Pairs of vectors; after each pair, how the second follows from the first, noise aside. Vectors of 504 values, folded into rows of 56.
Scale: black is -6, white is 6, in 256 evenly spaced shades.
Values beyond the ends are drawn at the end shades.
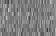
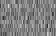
reversed, negated.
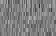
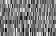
reversed, negated, scaled up.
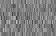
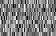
scaled up.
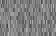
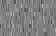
partly zeroed.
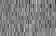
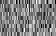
scaled up.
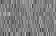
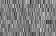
reversed, negated.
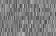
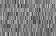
wrapped around, negated.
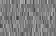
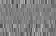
partly zeroed.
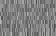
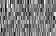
reversed, scaled up.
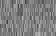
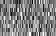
reversed, negated, scaled up.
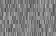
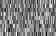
scaled up.
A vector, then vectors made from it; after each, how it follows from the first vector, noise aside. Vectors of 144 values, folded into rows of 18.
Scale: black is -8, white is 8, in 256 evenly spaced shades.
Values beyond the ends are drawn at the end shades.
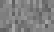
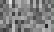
scaled up.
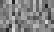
scaled up.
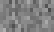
sign-scrambled.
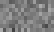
sign-scrambled.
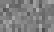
reversed, negated.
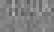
negated, partly zeroed.
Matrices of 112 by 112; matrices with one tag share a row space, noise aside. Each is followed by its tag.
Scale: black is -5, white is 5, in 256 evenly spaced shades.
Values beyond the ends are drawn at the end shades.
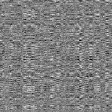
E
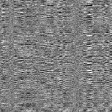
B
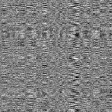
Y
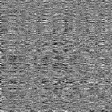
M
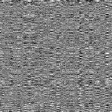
E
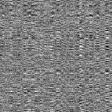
E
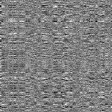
M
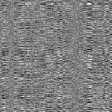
B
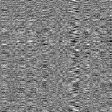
Y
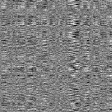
Y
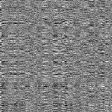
M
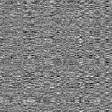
E
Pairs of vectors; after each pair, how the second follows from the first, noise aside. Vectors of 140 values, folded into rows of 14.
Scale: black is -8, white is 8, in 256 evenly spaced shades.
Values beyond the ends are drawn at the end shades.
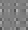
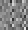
wrapped around, scaled up.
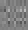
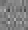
negated.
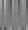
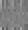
wrapped around, negated, partly zeroed.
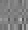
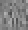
wrapped around, negated.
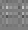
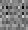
negated, scaled up.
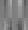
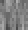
reversed, negated.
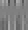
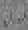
wrapped around, negated, partly zeroed.
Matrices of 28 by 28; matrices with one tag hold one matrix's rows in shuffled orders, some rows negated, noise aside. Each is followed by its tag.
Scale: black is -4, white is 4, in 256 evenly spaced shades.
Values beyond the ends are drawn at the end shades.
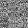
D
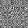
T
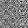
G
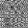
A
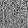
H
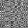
A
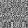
T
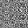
G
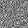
H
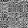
D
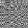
A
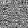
D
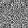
T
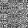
D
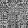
D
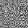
G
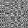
A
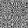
T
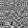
A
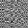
A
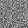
H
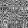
D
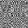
T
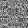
D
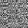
D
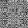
D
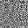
G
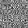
T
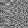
A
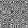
T
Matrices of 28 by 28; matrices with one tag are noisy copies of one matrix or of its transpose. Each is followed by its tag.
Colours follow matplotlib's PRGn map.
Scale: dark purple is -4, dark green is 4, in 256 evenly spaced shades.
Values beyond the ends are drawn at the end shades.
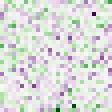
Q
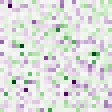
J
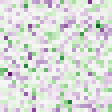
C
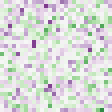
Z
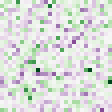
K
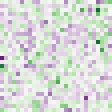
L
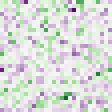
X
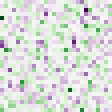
K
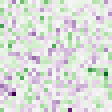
Q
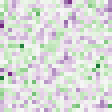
X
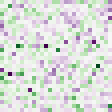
X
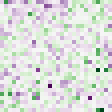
Z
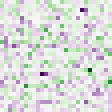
K
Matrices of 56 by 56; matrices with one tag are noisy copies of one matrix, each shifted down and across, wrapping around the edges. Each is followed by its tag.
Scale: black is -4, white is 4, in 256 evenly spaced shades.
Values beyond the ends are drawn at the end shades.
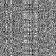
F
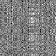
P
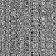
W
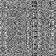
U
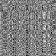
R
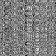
W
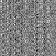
W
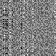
U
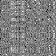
F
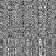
R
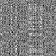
F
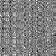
W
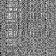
P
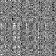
R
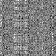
F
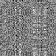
F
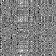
P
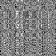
R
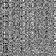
U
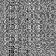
U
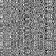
W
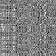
F
